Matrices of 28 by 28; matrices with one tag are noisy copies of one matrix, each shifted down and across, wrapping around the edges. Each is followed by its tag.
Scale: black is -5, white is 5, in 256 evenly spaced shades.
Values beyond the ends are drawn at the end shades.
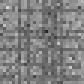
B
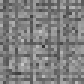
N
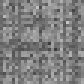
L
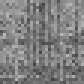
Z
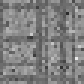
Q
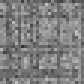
L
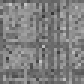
Z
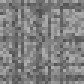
Q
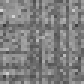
Q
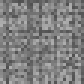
N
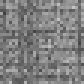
B
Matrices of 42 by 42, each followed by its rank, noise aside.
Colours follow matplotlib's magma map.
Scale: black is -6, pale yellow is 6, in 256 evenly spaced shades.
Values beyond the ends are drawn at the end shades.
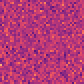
twelve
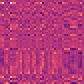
three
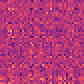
six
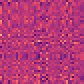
four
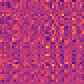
four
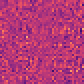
six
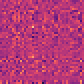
four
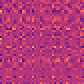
three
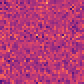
eight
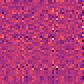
four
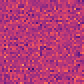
eight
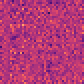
eight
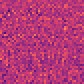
eight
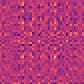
three
